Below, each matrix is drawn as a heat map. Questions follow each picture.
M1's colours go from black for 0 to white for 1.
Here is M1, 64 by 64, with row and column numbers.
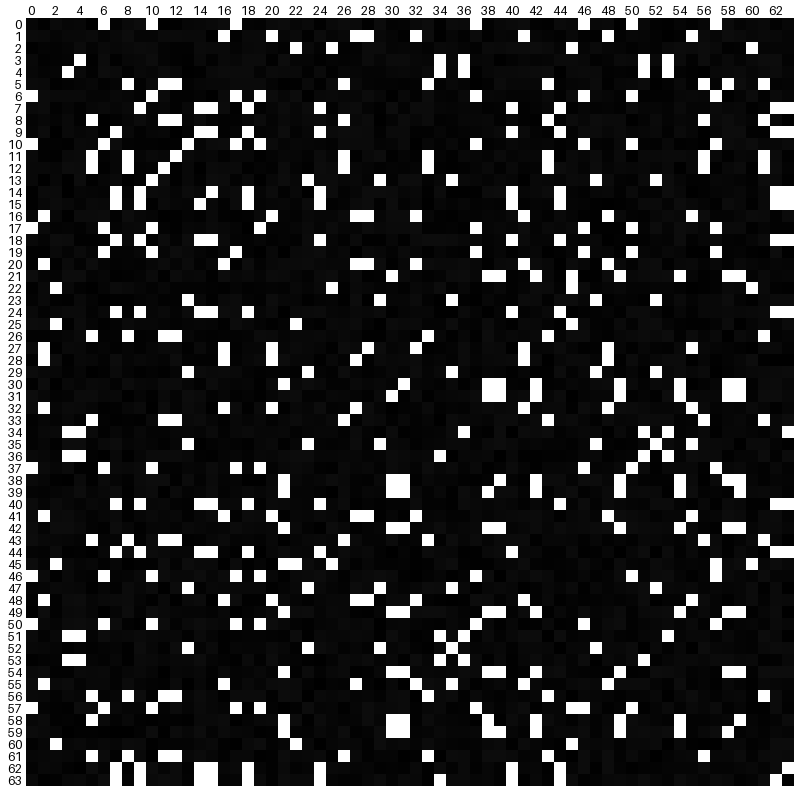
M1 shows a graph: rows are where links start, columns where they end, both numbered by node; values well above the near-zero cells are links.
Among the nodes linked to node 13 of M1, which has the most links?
node 10
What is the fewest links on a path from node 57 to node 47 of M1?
3
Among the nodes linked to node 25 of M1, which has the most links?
node 45
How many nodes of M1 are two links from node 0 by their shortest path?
3
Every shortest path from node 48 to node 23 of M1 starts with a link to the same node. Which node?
node 55
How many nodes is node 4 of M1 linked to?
5
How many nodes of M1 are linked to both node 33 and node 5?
6
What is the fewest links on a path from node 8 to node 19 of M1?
6
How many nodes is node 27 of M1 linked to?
8
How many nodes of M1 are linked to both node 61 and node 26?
6
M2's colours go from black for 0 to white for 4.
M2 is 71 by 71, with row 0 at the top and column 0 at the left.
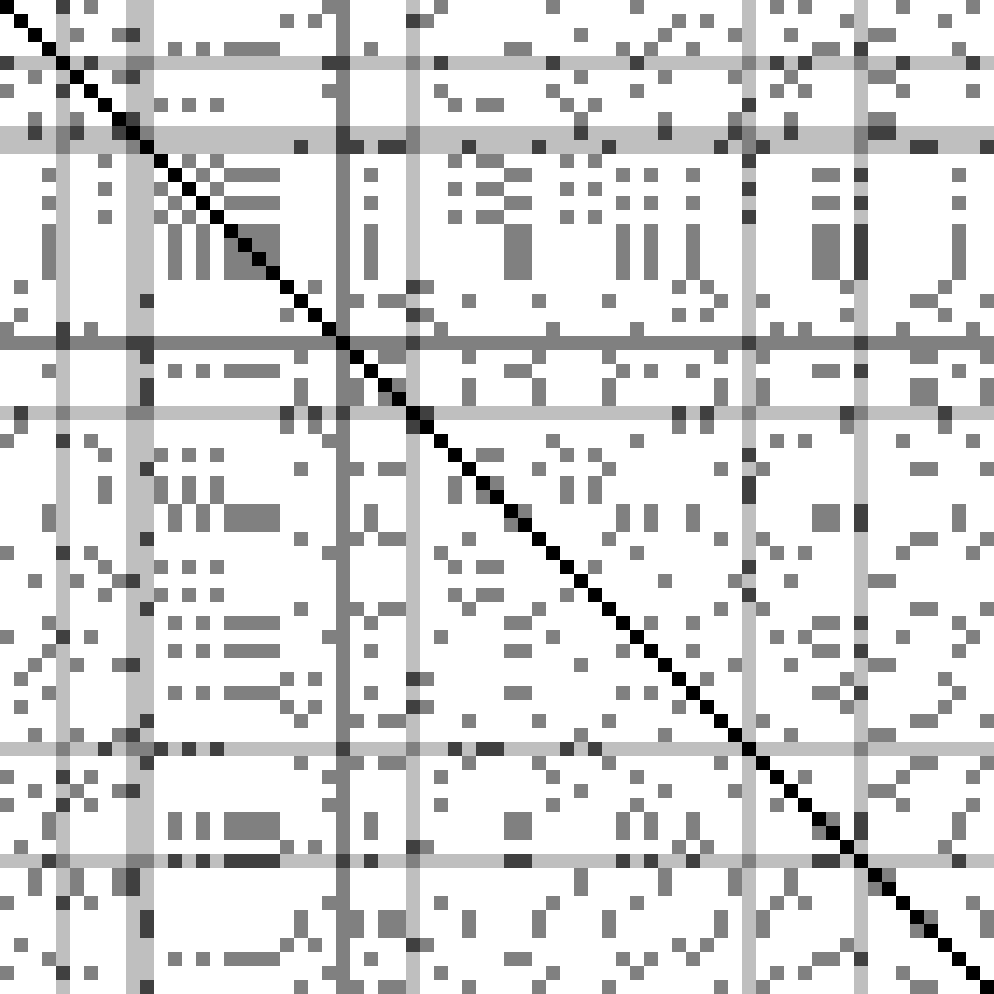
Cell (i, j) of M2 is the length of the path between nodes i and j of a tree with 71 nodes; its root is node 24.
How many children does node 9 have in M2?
9
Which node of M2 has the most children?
61
